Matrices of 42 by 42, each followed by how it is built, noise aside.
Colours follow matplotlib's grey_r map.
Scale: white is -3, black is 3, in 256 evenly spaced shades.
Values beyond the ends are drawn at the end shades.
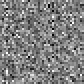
uneven columns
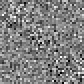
block diagonal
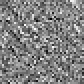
Toeplitz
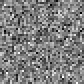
noise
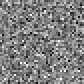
noise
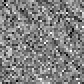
Toeplitz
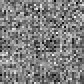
blocks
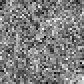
smooth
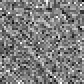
Toeplitz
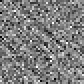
Toeplitz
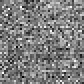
blocks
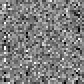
uneven columns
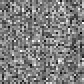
blocks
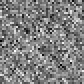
Toeplitz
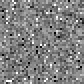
sparse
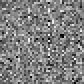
uneven columns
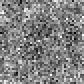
smooth
